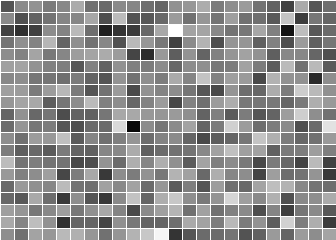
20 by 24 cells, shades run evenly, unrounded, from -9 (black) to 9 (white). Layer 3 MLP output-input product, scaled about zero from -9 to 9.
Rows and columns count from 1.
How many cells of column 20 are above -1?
13
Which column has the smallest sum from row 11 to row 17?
6
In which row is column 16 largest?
15
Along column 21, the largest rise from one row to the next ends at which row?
19
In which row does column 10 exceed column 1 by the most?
17
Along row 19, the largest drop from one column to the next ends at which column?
24
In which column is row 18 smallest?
21
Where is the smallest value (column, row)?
10, 11
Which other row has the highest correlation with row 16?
12
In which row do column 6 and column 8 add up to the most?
5
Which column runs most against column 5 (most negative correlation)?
14
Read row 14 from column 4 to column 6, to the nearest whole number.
-1 -1 -4
